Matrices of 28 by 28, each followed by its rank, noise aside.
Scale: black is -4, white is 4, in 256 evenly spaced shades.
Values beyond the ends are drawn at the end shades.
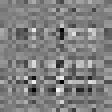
two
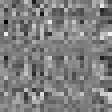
three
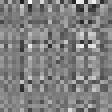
two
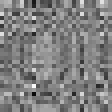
three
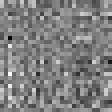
four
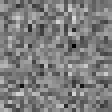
six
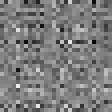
three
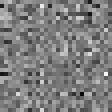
six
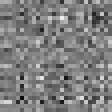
four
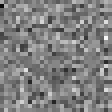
six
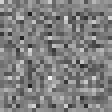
six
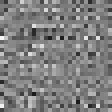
four
